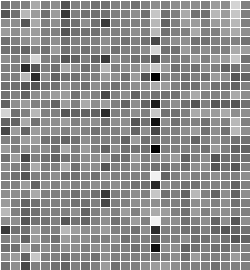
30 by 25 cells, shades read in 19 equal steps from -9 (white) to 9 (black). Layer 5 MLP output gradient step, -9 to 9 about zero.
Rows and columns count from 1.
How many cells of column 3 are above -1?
19
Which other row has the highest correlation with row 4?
13
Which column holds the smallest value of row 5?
4
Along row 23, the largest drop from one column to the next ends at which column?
12
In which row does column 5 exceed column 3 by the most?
2
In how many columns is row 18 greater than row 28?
10
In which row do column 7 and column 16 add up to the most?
9
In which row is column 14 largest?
14
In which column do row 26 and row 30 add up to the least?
11
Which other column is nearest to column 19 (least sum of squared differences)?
6
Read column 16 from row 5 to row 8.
4 -6 4 -5
